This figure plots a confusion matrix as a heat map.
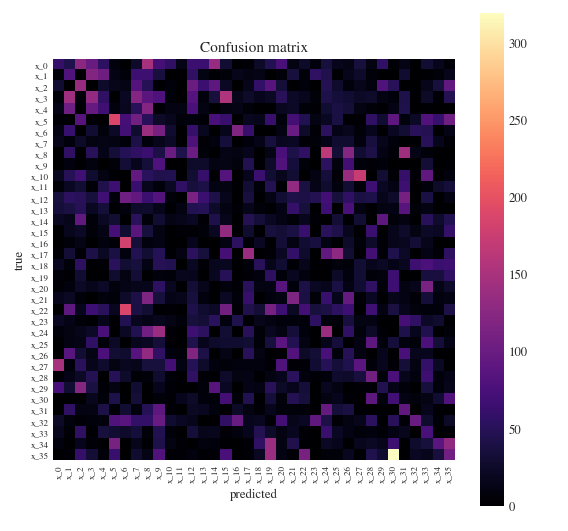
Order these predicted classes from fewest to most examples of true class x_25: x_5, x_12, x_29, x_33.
x_29, x_5, x_12, x_33
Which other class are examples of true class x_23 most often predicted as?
x_31
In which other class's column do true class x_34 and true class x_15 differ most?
x_19
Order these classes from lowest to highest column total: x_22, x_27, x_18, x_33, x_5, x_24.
x_18, x_27, x_22, x_5, x_33, x_24
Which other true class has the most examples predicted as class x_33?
x_20
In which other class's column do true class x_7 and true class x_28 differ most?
x_30
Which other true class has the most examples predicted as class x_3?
x_1
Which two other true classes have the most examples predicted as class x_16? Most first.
x_6, x_32
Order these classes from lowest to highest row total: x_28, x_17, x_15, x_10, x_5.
x_28, x_15, x_17, x_10, x_5
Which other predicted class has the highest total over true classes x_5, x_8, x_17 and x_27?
x_24
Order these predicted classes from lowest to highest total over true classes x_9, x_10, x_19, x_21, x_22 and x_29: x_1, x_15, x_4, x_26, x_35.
x_4, x_35, x_1, x_15, x_26
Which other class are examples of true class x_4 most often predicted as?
x_8
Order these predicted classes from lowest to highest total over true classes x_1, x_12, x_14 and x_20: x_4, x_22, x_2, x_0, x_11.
x_11, x_0, x_22, x_2, x_4
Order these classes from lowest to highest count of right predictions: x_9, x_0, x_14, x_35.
x_14, x_0, x_9, x_35
